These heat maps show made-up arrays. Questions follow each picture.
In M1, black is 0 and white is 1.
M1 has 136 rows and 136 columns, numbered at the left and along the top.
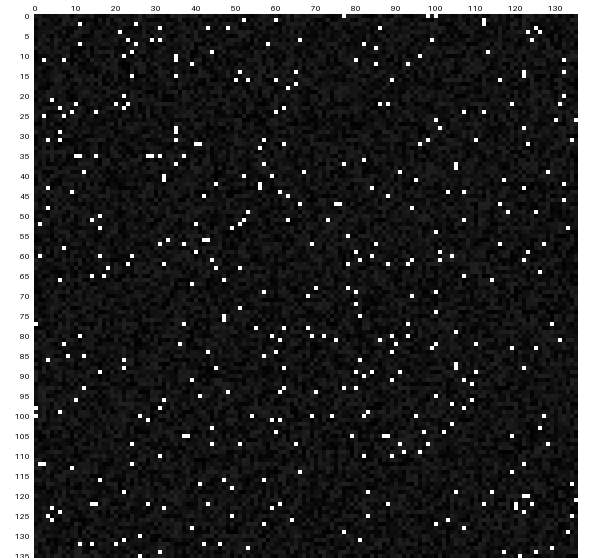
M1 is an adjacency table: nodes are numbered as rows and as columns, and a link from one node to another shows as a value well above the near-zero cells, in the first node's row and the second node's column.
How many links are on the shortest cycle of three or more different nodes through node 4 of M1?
8
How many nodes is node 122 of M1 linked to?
9
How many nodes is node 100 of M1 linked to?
8
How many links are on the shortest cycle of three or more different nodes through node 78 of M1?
8
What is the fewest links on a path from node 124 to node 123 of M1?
3
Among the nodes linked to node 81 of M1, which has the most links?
node 61
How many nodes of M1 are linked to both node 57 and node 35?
2
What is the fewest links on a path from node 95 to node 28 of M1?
6
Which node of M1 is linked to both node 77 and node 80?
node 93
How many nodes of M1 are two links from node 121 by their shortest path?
1
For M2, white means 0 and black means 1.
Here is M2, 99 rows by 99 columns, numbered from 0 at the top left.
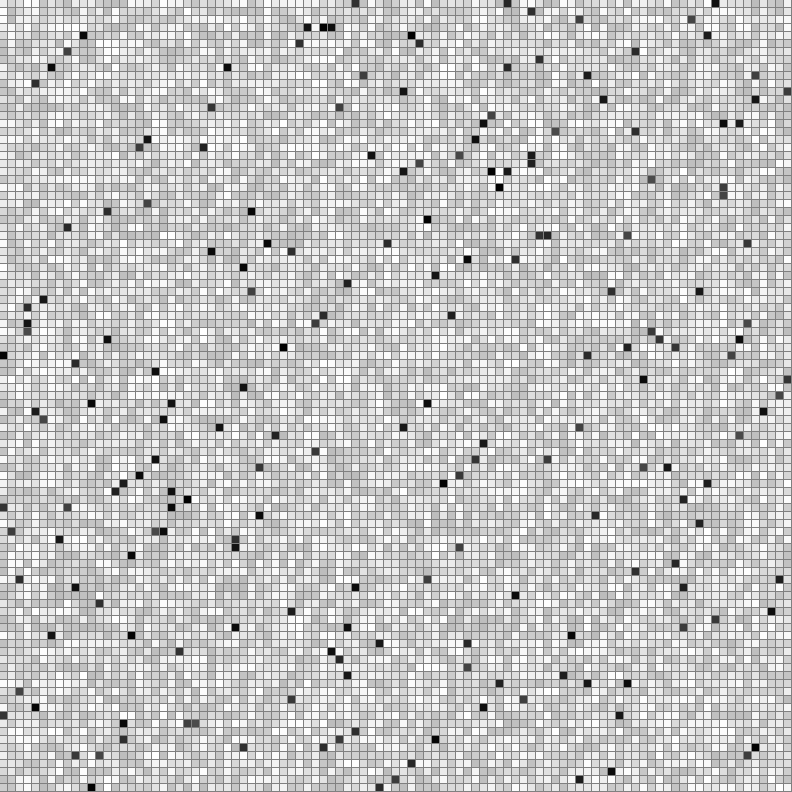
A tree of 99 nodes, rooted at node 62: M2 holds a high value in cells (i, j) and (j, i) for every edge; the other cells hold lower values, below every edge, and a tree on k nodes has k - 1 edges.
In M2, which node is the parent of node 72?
53
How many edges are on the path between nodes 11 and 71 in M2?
7
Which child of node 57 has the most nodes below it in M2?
19
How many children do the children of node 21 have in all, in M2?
3
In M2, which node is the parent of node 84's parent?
78
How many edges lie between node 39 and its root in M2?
7
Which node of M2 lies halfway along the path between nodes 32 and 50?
47
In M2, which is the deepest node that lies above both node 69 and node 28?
8
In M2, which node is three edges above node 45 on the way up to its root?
85
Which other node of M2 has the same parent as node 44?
9
